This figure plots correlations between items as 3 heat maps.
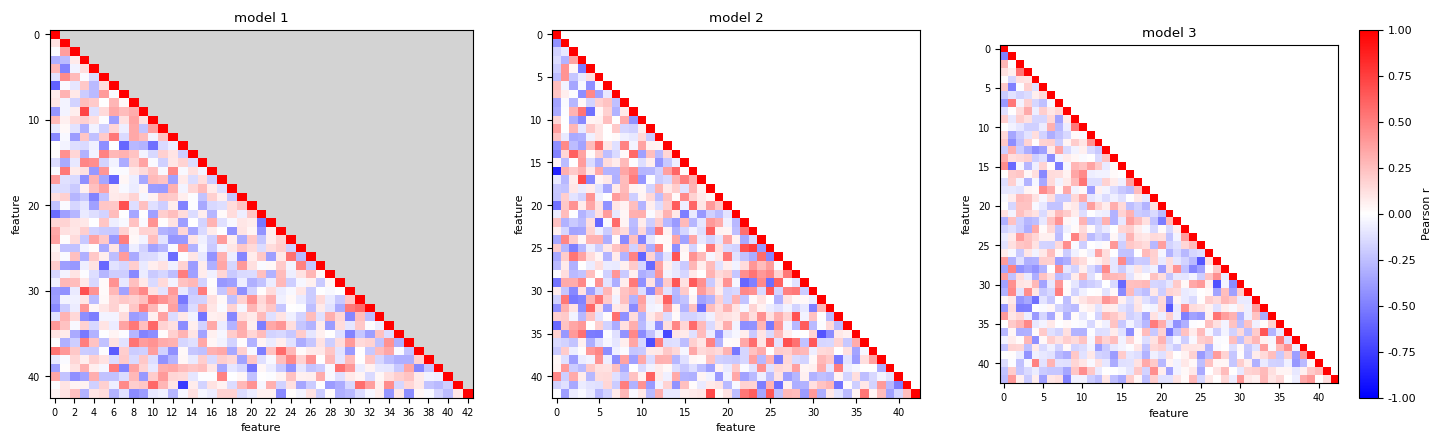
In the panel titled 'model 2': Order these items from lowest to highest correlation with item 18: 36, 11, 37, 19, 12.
11, 19, 37, 12, 36
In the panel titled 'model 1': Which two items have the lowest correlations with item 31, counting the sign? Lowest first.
13, 0
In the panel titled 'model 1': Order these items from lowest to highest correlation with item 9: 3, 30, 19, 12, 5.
19, 5, 12, 30, 3
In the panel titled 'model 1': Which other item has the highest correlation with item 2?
1
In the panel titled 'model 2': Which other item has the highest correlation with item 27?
36
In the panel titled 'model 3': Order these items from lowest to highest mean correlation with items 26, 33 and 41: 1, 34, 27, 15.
15, 34, 27, 1
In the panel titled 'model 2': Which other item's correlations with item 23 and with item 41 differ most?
28
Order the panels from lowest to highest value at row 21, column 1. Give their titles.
model 1, model 3, model 2
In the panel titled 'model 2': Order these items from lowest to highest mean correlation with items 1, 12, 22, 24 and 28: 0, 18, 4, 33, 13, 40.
40, 0, 13, 18, 4, 33
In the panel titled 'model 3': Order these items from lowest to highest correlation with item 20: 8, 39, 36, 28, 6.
28, 6, 39, 8, 36
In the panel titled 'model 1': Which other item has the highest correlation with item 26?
24
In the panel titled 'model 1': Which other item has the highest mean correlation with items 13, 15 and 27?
25
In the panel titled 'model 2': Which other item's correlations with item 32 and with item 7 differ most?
33
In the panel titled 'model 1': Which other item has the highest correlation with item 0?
37
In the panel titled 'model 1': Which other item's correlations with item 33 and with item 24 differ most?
4
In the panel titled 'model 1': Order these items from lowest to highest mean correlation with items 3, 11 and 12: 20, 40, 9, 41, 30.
20, 40, 41, 9, 30
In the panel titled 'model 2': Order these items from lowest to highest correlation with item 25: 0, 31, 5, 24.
24, 5, 31, 0
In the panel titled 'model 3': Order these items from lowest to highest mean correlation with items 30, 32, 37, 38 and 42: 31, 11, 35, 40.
40, 11, 31, 35
